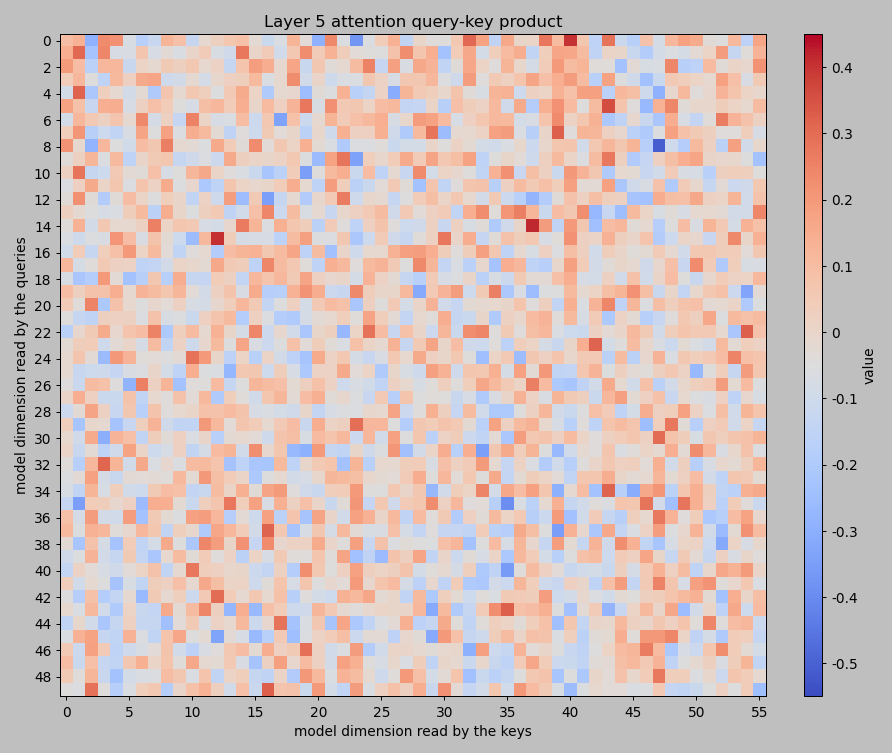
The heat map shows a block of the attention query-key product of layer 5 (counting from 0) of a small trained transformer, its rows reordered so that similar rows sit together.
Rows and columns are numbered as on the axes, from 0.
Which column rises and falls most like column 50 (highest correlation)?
13
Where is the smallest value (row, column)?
8, 47
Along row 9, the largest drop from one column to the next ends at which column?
23
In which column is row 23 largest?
42
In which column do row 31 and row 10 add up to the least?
19
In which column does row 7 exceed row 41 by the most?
39
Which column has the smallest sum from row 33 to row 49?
4
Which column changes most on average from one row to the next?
35
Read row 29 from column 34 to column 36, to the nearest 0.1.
0.2 0 0.1
